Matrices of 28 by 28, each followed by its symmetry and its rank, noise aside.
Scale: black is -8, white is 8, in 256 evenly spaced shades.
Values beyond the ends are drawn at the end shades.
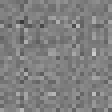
no symmetry, rank four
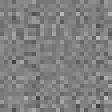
antisymmetric, rank four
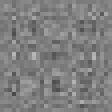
no symmetry, rank four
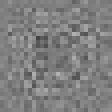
symmetric, rank three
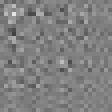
symmetric, rank three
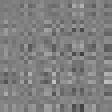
antisymmetric, rank two
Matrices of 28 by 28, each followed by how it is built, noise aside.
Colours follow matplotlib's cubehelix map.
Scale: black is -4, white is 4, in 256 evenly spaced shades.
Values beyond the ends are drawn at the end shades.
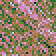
Toeplitz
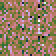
uneven columns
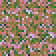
repeating columns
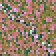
banded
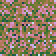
repeating columns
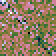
banded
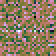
low rank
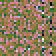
uneven columns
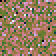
sparse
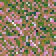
Toeplitz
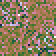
block diagonal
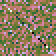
diagonal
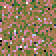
sparse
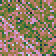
Toeplitz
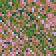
Toeplitz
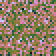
repeating columns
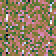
uneven columns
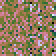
uneven columns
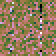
uneven columns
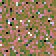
sparse
